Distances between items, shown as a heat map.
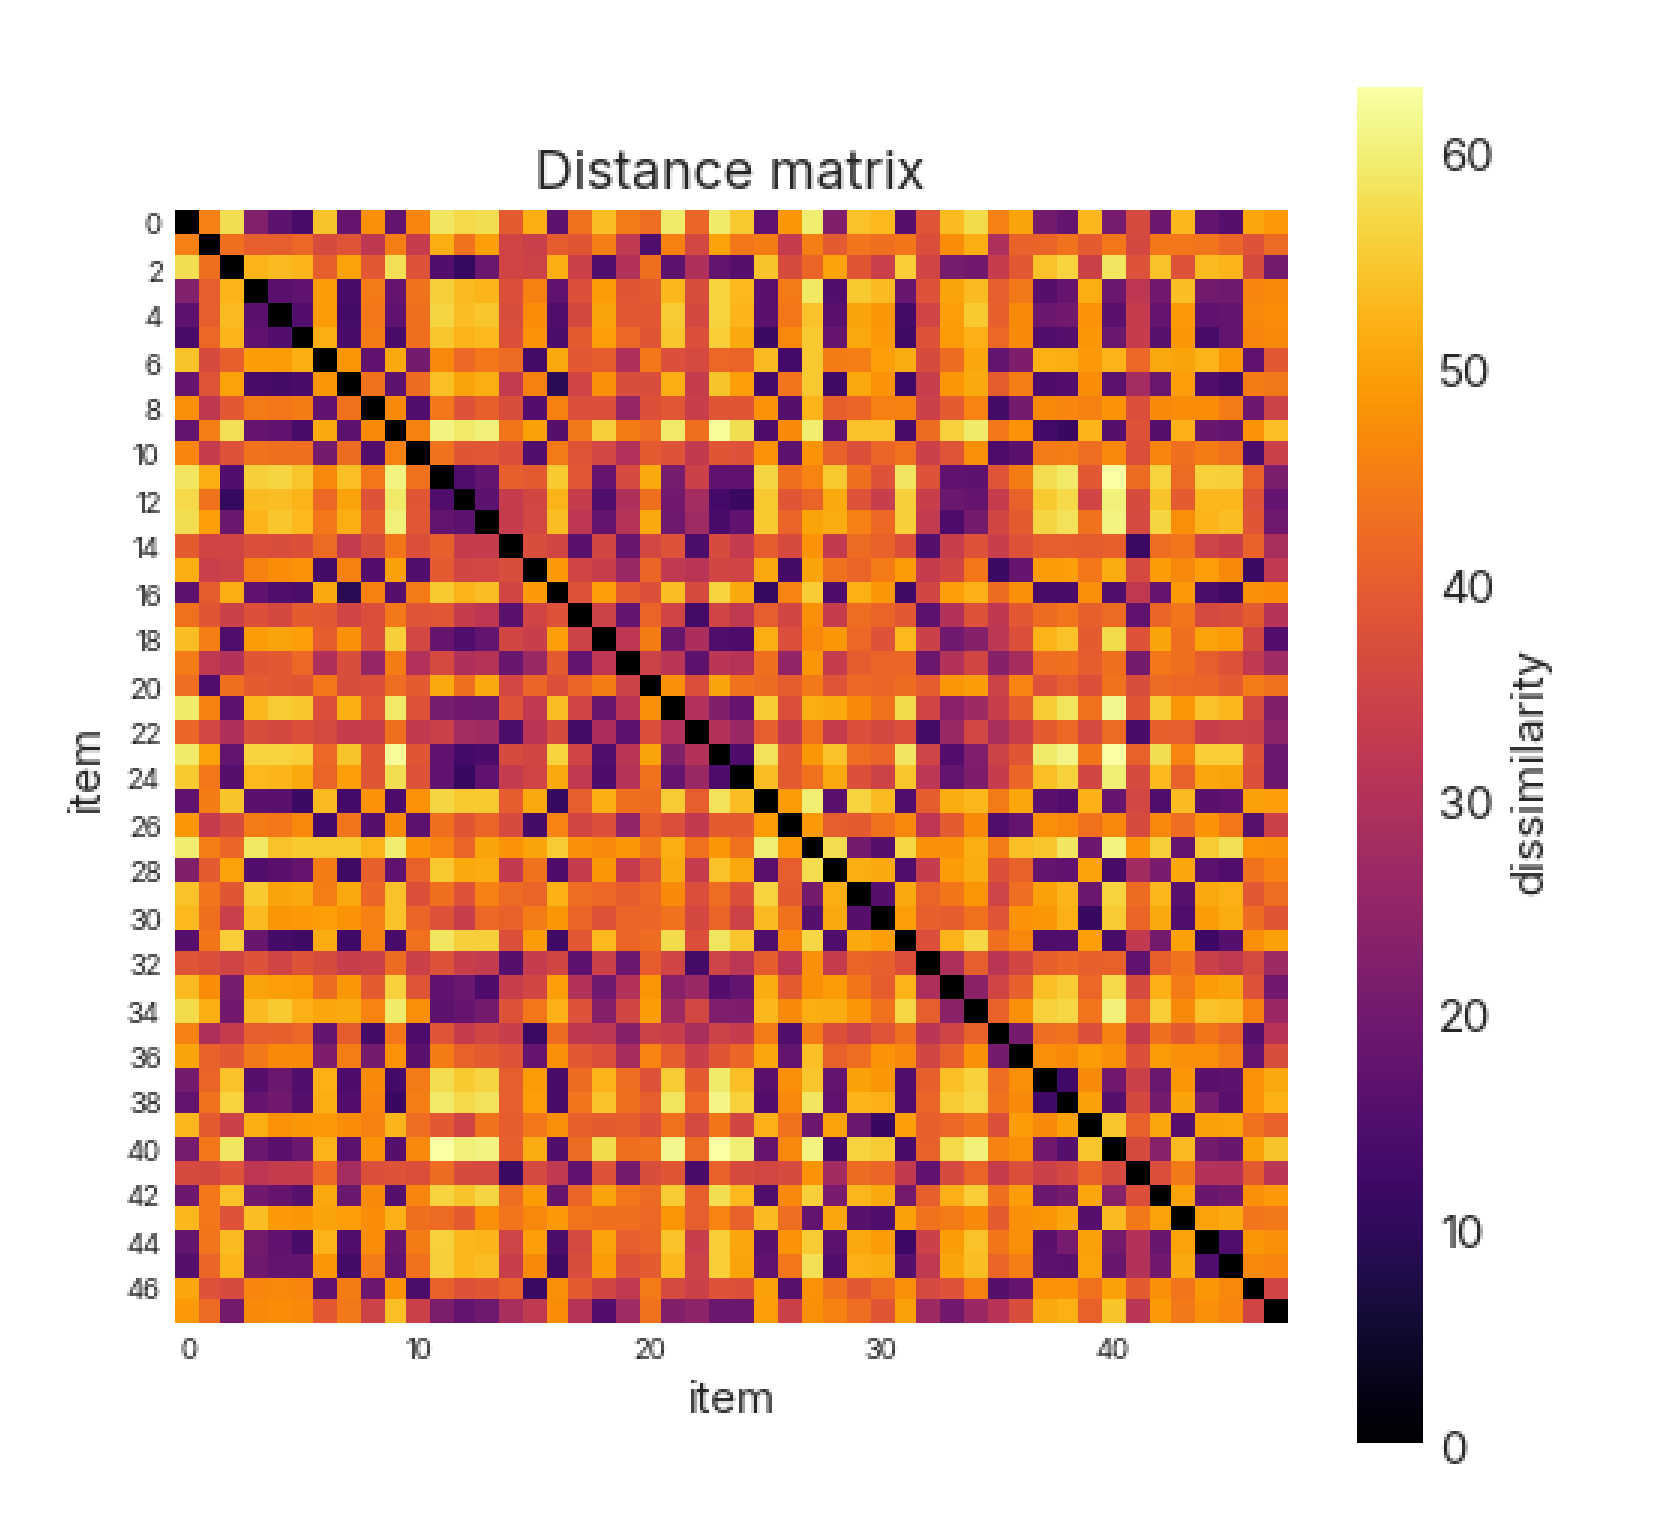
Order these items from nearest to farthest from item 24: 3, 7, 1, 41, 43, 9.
41, 43, 1, 7, 3, 9
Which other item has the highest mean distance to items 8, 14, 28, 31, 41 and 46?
27
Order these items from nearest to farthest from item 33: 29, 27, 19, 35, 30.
19, 35, 30, 29, 27
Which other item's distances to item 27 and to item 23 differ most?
13
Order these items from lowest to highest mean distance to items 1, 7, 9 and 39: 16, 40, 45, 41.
16, 45, 40, 41
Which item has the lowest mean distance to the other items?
22
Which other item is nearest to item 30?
39
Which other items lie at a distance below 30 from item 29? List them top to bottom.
27, 30, 39, 43
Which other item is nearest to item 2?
12
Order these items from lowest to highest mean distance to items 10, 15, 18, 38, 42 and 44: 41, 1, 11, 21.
41, 1, 21, 11
